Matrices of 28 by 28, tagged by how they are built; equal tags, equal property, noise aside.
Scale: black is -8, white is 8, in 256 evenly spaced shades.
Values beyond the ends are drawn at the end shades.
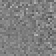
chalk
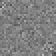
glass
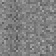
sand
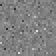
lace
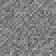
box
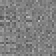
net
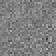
net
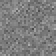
box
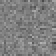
net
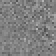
chalk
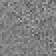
chalk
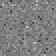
lace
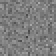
sand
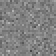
sand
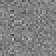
net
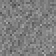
box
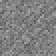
box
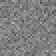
box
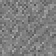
box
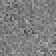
glass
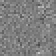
net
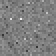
lace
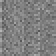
sand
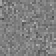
glass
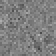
glass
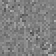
glass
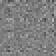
net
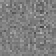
net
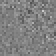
chalk
